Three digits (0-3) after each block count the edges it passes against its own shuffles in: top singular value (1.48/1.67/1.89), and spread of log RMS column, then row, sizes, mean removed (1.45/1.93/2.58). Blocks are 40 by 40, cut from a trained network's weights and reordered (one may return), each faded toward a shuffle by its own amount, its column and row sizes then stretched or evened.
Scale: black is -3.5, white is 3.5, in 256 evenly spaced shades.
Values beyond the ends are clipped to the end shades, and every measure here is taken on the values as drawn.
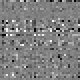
0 1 3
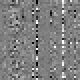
3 3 0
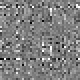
1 2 2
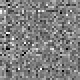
1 1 1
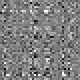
3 2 2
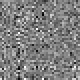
2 2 1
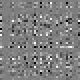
0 3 3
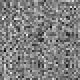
2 1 0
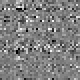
1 1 3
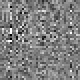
2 2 1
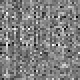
1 0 2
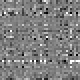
2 2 3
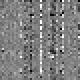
3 3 1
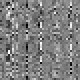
3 3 0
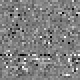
0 0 2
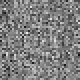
1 0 0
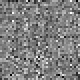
1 2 1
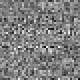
1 0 2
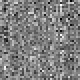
1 1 0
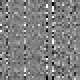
3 3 1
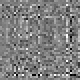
3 2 2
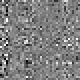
2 3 1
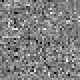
0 1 1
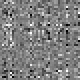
2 3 2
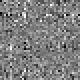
0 1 2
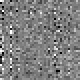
0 3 1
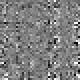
1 3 1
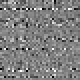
2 0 3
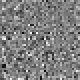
1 1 2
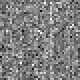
0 0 0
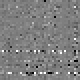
1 1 2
